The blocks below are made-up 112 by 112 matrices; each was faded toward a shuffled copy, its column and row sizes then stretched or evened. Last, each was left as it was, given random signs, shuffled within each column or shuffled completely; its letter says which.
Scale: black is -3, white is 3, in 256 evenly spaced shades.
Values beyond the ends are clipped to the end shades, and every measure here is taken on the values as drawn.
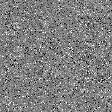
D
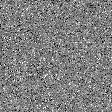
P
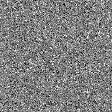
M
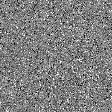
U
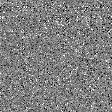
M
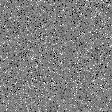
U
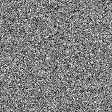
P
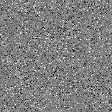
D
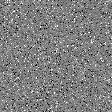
U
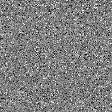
D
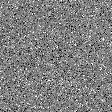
P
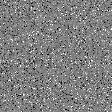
M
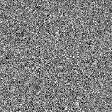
D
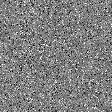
U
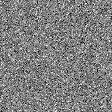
U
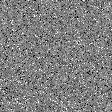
P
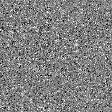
M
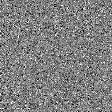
M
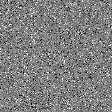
M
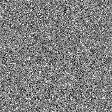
M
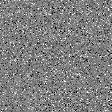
D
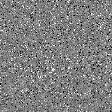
D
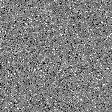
P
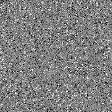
D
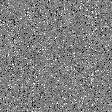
U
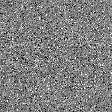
D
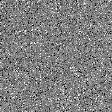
D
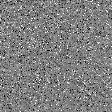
M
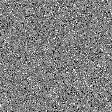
U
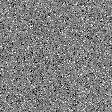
P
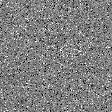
U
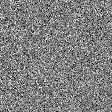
U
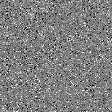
D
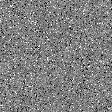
U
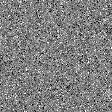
U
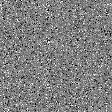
U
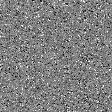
U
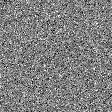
P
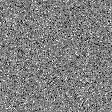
P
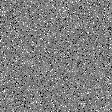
U
